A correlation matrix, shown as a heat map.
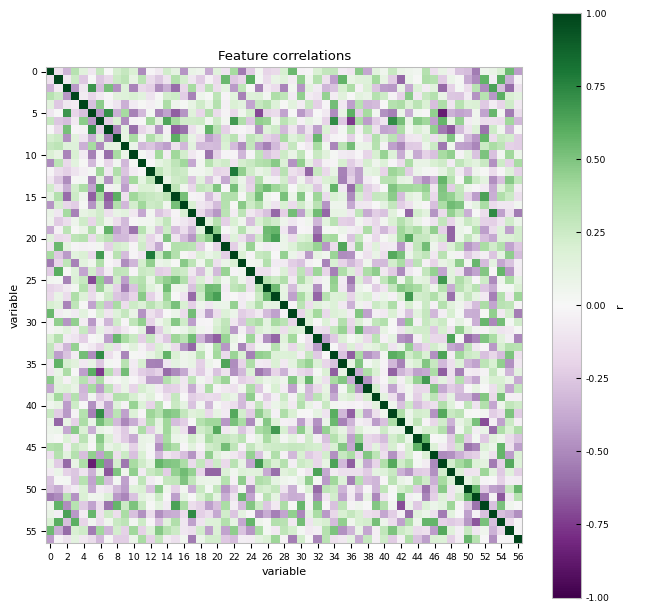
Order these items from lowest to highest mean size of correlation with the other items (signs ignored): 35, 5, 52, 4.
4, 35, 52, 5
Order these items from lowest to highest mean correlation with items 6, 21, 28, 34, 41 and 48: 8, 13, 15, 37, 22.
13, 37, 8, 22, 15
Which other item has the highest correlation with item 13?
47
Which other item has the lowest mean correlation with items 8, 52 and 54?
51
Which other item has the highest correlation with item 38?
46
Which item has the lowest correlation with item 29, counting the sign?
56
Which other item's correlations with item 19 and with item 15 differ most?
7
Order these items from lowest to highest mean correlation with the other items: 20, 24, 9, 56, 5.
5, 9, 56, 24, 20
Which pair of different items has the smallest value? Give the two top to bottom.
5, 47
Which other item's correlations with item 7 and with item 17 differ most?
48
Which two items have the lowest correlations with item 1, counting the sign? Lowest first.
42, 51
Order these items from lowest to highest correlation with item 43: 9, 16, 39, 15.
9, 16, 39, 15
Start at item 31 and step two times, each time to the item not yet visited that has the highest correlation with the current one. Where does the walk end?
45
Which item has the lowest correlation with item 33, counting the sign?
17
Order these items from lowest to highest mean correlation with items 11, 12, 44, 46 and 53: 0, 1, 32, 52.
0, 52, 32, 1
